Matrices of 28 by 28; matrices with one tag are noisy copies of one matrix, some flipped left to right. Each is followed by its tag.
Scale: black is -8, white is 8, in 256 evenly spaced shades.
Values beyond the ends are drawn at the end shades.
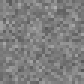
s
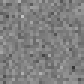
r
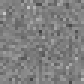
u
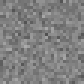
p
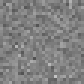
p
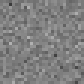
s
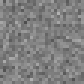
p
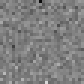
u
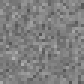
u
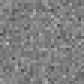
p
